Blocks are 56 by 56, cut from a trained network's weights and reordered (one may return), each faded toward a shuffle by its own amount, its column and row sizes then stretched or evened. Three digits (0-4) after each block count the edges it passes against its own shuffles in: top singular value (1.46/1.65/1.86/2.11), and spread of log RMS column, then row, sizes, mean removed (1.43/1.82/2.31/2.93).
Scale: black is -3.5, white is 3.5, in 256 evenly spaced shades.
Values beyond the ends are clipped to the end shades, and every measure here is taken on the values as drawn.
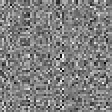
4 3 2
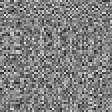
4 0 1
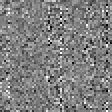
2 3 0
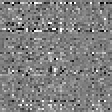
1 2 4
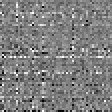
2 2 3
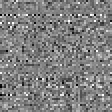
2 0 4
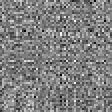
3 1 3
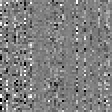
1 4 1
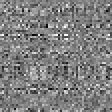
4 0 4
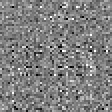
2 2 2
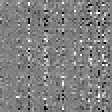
0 4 1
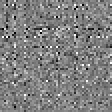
1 2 3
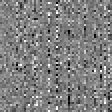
0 4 0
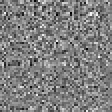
3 1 2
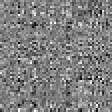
4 3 3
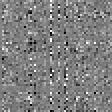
0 4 2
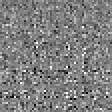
0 2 3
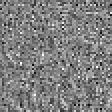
1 2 1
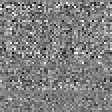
1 0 4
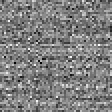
1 0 0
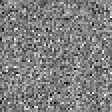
0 0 2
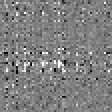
3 3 3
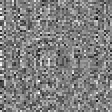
4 3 0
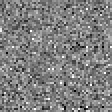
0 0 1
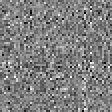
2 1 2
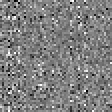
1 3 1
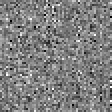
0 3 0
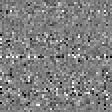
0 1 3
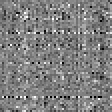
2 1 4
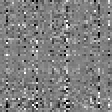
3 4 3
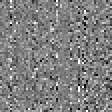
1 4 1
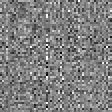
4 3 2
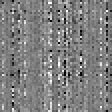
3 4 1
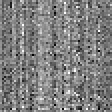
3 2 1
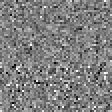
0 0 2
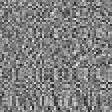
4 1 1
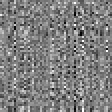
4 4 1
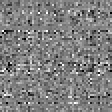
1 2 4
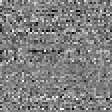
3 0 4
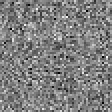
2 1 0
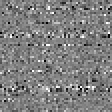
1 0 4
